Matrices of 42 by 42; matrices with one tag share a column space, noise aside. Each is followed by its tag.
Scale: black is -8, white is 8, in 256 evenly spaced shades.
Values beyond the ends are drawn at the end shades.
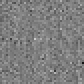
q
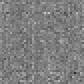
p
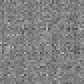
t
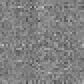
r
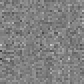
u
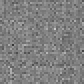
t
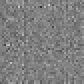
r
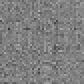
t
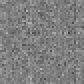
u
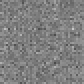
t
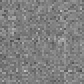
q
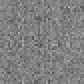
r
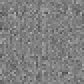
p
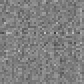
u
